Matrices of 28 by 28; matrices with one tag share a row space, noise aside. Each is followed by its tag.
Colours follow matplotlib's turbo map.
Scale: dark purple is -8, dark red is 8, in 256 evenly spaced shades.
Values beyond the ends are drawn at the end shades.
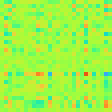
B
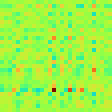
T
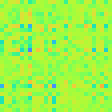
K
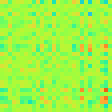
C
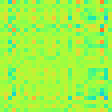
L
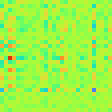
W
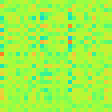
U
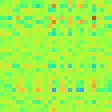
T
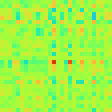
T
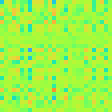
K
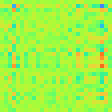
L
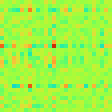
K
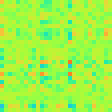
U
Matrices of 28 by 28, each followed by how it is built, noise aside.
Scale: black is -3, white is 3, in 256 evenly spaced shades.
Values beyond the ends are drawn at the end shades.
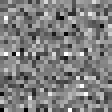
uneven rows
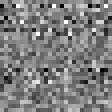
uneven rows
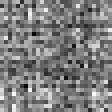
blocks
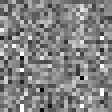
uneven columns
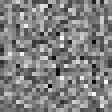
repeating rows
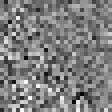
lower triangular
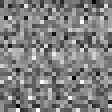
repeating columns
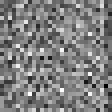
repeating rows
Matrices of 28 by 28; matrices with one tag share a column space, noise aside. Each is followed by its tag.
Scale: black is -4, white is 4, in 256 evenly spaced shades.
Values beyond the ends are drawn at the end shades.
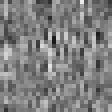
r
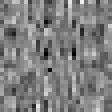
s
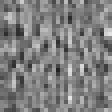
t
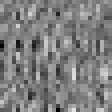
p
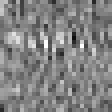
r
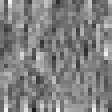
s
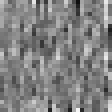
s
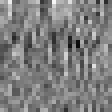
r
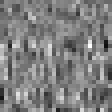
p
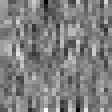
s
